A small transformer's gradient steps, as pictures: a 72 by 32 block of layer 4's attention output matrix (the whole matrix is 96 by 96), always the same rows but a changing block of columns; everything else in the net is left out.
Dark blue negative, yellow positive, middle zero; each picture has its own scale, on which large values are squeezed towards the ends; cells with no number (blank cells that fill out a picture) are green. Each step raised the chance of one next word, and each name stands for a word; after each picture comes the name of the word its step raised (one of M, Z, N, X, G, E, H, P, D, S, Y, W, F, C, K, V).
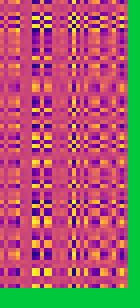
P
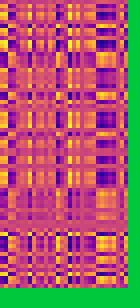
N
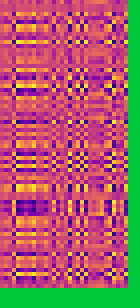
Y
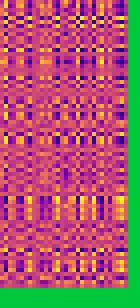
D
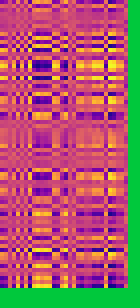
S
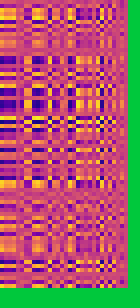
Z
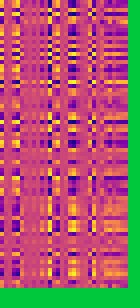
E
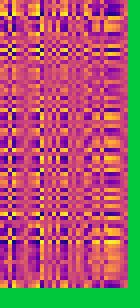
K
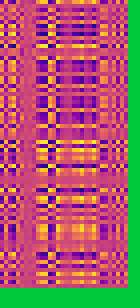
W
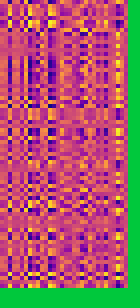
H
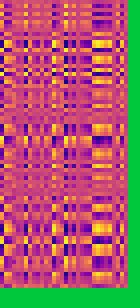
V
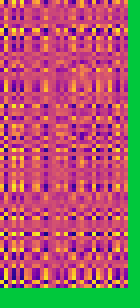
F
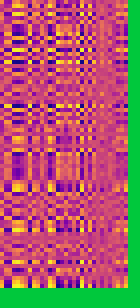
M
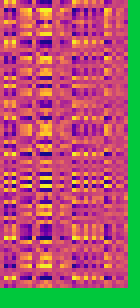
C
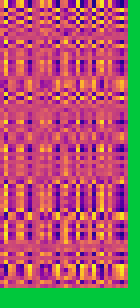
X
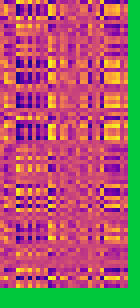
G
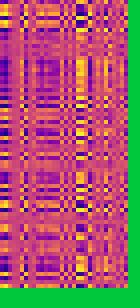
H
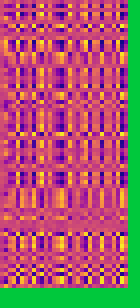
N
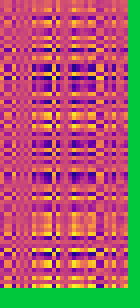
S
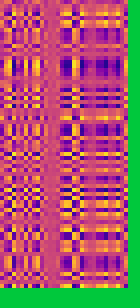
H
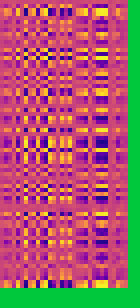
K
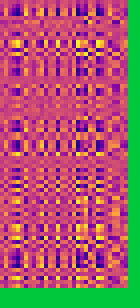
C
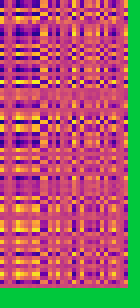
E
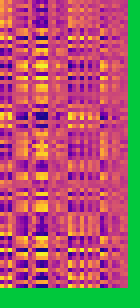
S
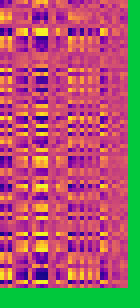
F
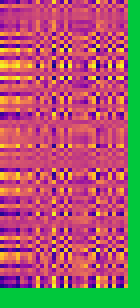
S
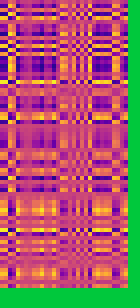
E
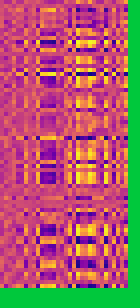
V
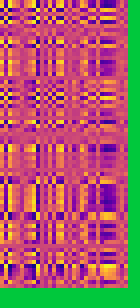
X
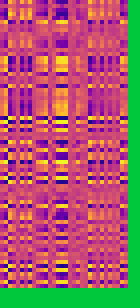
Z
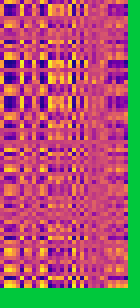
G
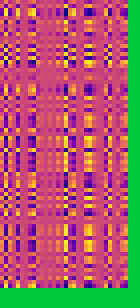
K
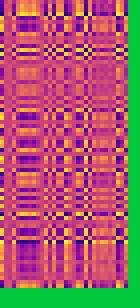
K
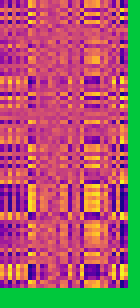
X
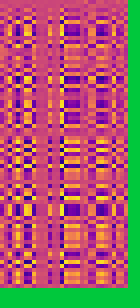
W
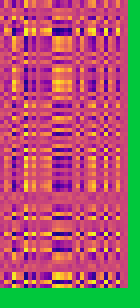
F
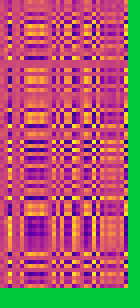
W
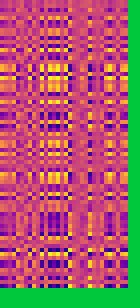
S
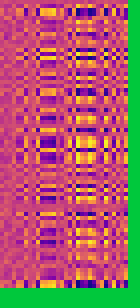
K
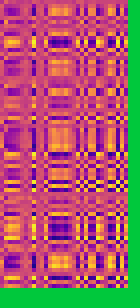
C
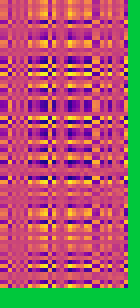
Z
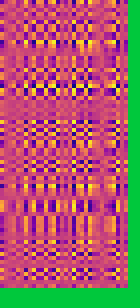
Y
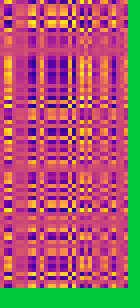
H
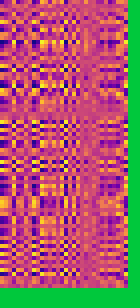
Y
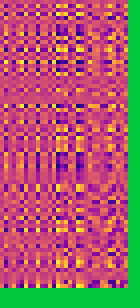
M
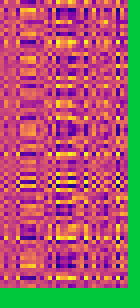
C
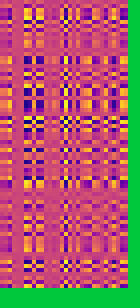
Z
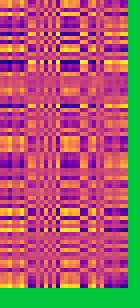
M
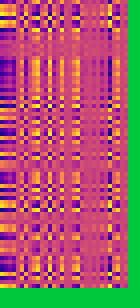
H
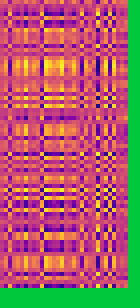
H
